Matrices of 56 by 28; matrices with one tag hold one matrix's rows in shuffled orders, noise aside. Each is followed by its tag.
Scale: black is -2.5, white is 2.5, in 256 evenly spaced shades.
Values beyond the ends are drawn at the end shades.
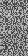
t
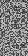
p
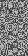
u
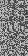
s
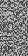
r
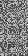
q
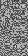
p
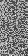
s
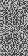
t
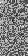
s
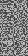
r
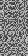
q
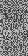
t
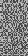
t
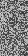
s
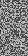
p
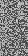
s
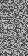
r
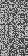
s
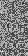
s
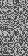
r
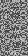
p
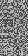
r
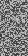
p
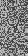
s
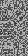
r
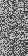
s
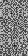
t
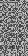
q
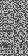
r
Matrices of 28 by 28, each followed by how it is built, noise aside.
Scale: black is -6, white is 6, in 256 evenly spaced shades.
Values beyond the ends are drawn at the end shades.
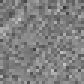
Hankel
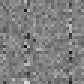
uneven columns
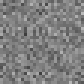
blocks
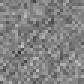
Hankel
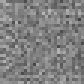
blocks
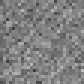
Hankel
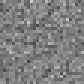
noise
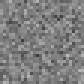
noise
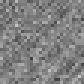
Hankel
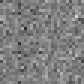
repeating rows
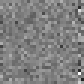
uneven columns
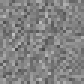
repeating rows
